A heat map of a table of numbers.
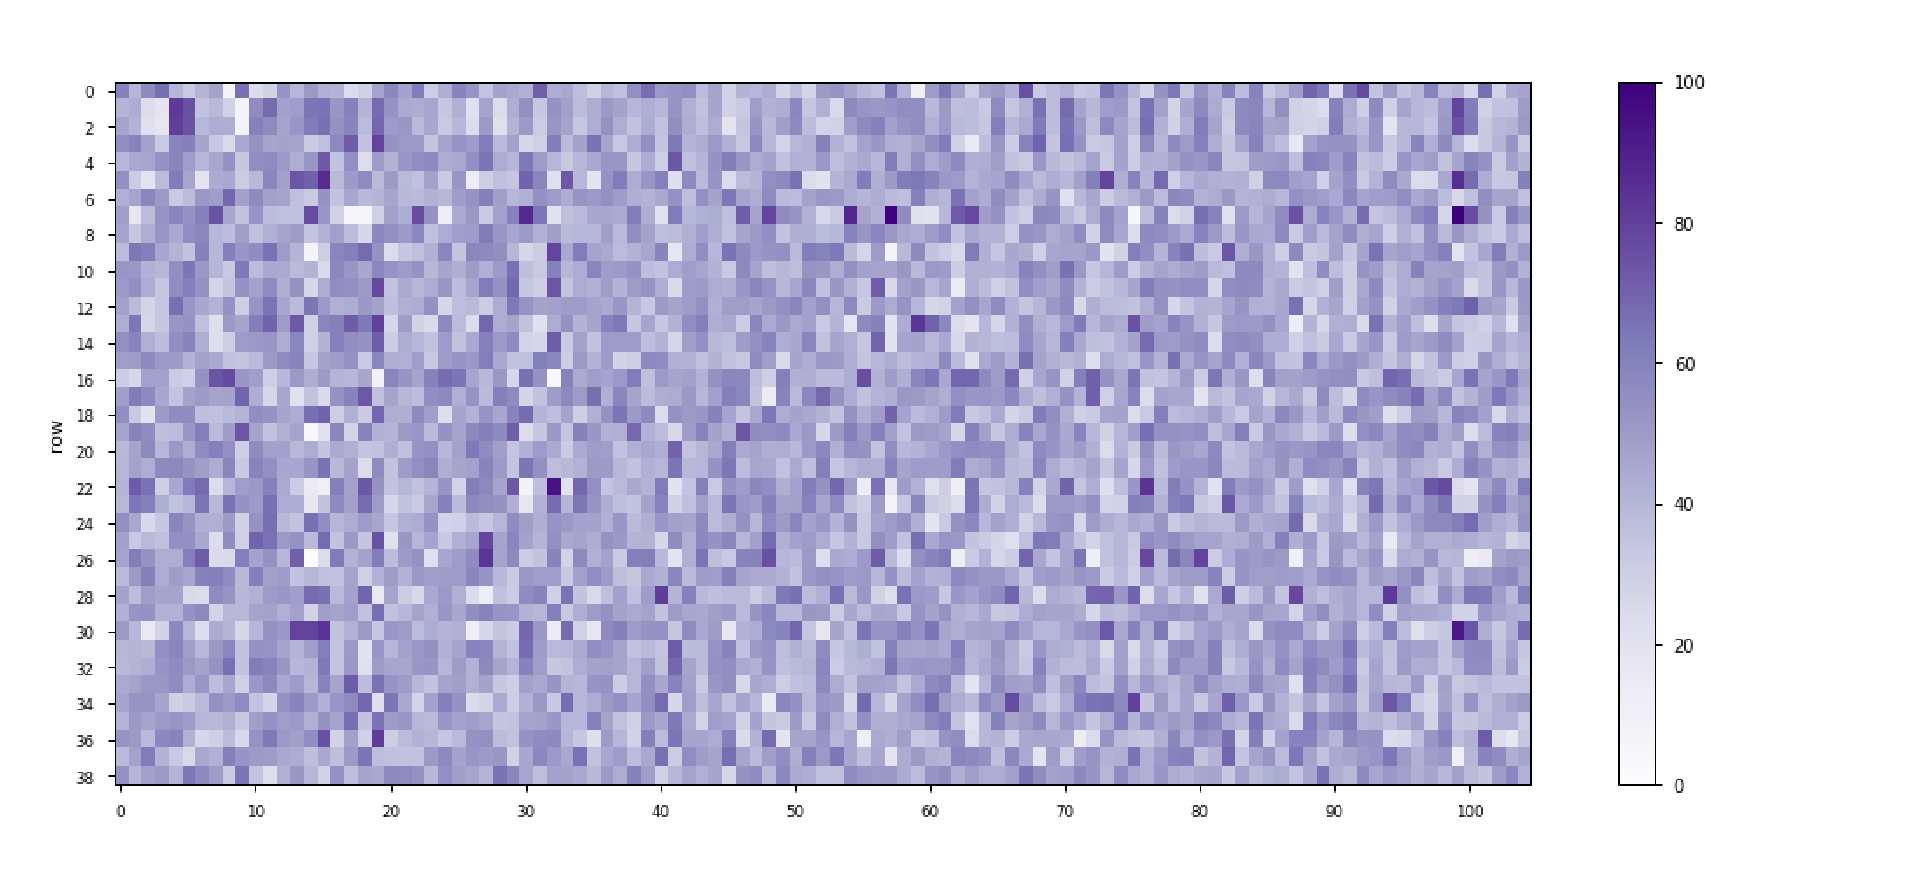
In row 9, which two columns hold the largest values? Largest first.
32, 82
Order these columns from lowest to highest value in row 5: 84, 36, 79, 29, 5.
84, 29, 79, 5, 36
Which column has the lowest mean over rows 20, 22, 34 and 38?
15
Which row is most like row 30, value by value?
5
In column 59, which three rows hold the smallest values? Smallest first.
0, 7, 36
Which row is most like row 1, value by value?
2
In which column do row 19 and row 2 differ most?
9
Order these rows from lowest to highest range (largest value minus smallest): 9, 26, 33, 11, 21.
21, 33, 11, 9, 26
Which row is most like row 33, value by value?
35
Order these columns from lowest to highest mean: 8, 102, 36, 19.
102, 8, 36, 19
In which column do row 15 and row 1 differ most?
99
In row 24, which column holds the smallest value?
60
